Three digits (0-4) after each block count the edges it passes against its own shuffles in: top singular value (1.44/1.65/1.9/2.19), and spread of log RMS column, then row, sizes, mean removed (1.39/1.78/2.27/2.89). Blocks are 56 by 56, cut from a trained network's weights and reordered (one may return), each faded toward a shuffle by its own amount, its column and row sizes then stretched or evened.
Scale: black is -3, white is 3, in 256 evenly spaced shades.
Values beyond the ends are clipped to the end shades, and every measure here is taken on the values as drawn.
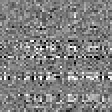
4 1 4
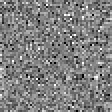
0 2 1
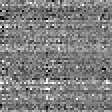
3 2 3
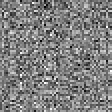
4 2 0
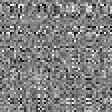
4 2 4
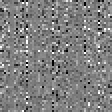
0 4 2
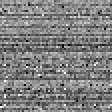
4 0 2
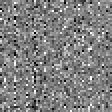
1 4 0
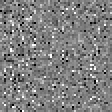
0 3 0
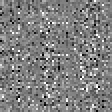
1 4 1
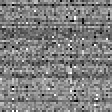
3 2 0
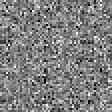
2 1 0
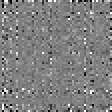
3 4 3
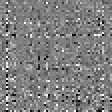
1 4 3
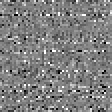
0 1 4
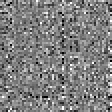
2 3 1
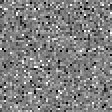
0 1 1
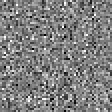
2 2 1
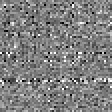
1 0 3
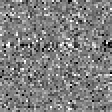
1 0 2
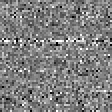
1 1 3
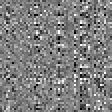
4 4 1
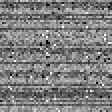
4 0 0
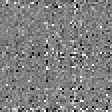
0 3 3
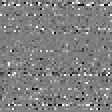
0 0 4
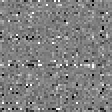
0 2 3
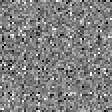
0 2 2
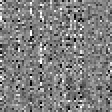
0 4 0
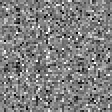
0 2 0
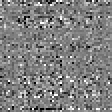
1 3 4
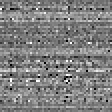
3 1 3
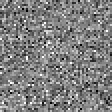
1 0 1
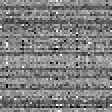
4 2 1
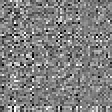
4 3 3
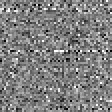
1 0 3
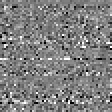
0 1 4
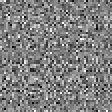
4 1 2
